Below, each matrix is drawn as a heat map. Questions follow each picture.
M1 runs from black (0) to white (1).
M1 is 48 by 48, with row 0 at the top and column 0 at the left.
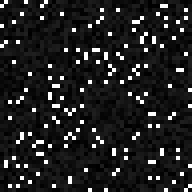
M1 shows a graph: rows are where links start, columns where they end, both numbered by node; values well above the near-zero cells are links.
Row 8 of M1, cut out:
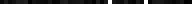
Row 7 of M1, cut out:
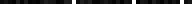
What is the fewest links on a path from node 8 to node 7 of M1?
3
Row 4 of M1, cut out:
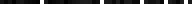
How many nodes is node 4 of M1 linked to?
5
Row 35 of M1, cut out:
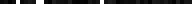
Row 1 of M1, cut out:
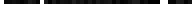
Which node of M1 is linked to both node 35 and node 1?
node 10
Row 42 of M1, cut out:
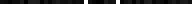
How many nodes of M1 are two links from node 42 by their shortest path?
3
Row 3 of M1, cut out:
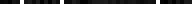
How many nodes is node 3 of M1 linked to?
3
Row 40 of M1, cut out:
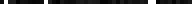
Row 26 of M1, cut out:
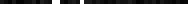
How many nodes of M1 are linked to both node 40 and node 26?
0
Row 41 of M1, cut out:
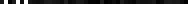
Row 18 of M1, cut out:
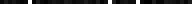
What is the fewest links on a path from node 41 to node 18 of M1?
7
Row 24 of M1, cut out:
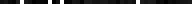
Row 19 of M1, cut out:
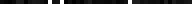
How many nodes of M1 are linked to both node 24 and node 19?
2
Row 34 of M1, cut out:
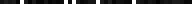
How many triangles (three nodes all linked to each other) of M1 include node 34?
2
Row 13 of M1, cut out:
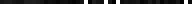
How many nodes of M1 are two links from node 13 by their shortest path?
6
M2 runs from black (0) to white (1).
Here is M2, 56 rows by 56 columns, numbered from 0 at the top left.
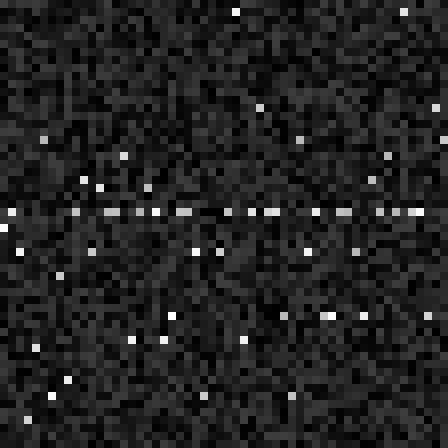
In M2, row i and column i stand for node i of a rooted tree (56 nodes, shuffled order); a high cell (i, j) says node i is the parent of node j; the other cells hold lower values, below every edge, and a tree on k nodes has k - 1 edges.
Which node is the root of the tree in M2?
26
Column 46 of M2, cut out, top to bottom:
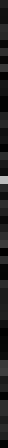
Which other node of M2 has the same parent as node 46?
10
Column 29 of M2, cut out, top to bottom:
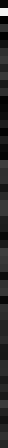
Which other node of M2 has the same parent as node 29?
50
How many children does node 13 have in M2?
2
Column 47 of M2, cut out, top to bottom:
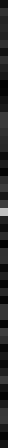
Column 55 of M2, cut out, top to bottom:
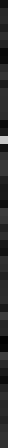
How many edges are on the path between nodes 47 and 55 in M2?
3
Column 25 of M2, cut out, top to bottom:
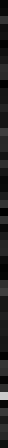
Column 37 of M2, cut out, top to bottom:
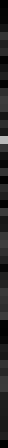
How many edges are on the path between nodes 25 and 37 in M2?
4
